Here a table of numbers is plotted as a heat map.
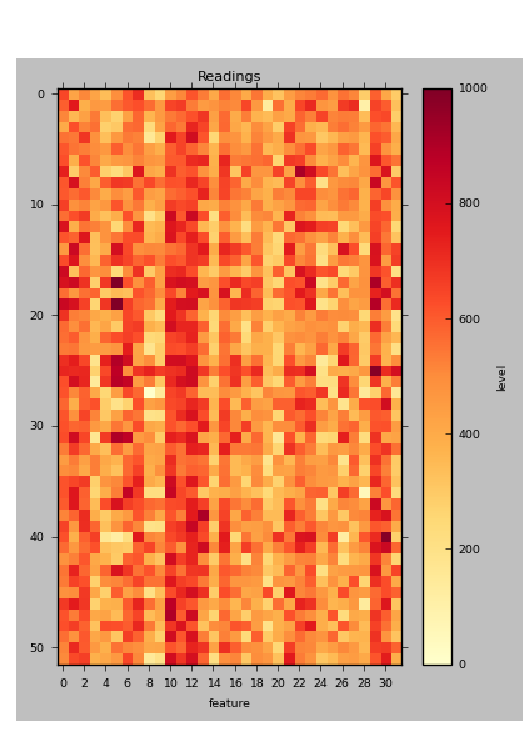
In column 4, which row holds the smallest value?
40
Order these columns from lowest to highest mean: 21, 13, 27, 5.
27, 5, 21, 13
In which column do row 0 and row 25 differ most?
31
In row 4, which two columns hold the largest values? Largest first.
12, 10
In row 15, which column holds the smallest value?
24
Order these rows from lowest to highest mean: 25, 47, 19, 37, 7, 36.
36, 47, 7, 37, 19, 25
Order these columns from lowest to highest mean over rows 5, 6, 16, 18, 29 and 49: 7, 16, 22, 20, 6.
20, 16, 6, 7, 22
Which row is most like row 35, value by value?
13
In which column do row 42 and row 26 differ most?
5
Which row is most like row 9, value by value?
30
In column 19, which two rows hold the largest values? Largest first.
45, 6
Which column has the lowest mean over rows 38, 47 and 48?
19
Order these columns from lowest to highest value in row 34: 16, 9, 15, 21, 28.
28, 16, 21, 9, 15
